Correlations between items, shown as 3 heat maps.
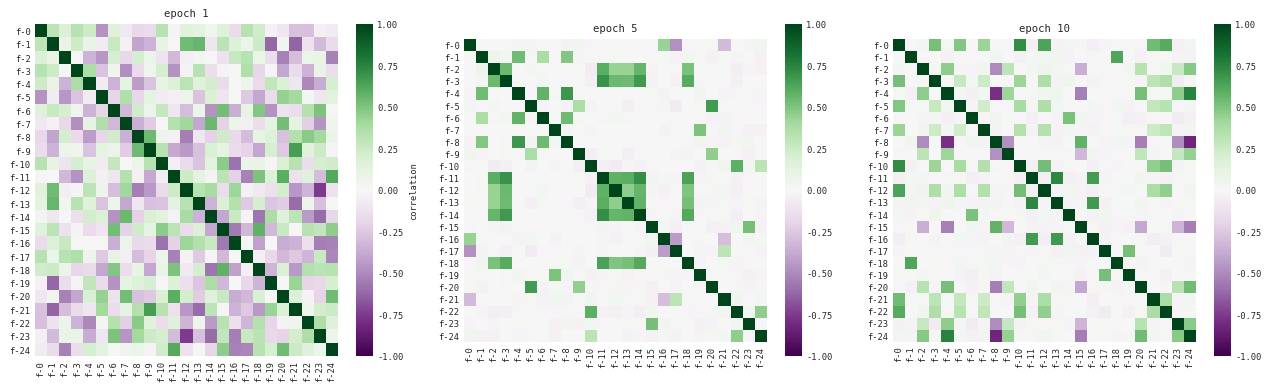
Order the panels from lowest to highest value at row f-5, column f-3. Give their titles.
epoch 1, epoch 5, epoch 10
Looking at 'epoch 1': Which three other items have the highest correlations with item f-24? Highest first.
f-11, f-20, f-15
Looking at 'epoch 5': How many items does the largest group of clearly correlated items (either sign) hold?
7
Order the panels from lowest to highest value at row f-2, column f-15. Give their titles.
epoch 10, epoch 1, epoch 5
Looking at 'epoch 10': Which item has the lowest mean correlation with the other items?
f-8
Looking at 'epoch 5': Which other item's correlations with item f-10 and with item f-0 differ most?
f-22
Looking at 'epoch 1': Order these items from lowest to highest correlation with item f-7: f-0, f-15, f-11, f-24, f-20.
f-15, f-0, f-24, f-11, f-20
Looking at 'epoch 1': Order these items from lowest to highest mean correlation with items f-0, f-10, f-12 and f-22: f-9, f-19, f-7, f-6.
f-19, f-9, f-7, f-6
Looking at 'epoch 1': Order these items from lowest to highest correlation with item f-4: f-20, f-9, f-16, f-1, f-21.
f-9, f-21, f-16, f-1, f-20
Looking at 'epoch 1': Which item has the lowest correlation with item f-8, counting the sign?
f-12
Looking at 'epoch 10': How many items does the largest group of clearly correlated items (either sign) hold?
8
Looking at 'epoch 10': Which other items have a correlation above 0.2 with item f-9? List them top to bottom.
f-2, f-4, f-20, f-23, f-24
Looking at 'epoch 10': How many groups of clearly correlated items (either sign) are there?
6
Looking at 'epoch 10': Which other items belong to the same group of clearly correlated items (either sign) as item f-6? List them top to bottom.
f-14
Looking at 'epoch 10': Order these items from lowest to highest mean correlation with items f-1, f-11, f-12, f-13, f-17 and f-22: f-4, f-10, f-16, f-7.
f-4, f-7, f-10, f-16
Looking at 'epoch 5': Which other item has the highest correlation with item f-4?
f-8
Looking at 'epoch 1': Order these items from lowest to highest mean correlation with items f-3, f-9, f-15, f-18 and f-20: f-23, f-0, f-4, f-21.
f-4, f-21, f-0, f-23
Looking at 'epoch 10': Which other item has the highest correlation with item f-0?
f-10
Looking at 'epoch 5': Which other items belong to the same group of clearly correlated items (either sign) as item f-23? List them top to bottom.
f-15
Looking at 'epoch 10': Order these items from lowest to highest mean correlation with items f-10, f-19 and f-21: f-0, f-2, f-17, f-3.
f-2, f-17, f-3, f-0
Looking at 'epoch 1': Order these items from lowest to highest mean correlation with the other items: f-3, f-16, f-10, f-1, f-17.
f-16, f-17, f-3, f-1, f-10
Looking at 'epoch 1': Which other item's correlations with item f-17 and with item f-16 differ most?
f-23
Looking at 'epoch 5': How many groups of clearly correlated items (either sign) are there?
7
